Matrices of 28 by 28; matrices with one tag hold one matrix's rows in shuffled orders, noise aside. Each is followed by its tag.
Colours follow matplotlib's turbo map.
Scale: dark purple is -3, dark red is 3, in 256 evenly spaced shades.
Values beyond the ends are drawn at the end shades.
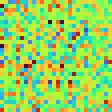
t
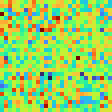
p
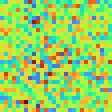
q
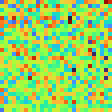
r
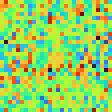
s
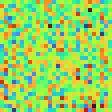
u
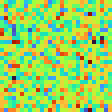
u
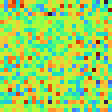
s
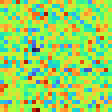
q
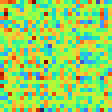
p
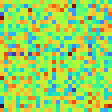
r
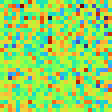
s
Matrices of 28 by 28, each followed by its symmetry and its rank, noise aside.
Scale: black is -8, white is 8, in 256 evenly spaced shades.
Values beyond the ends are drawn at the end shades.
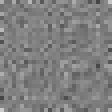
symmetric, rank four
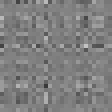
antisymmetric, rank two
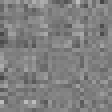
antisymmetric, rank four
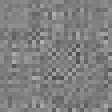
symmetric, rank four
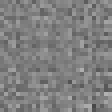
antisymmetric, rank four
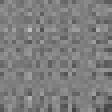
symmetric, rank two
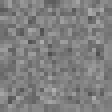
no symmetry, rank four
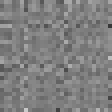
antisymmetric, rank four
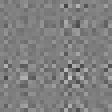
antisymmetric, rank two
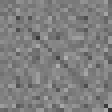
symmetric, rank four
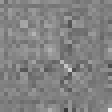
symmetric, rank four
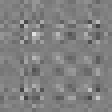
symmetric, rank two
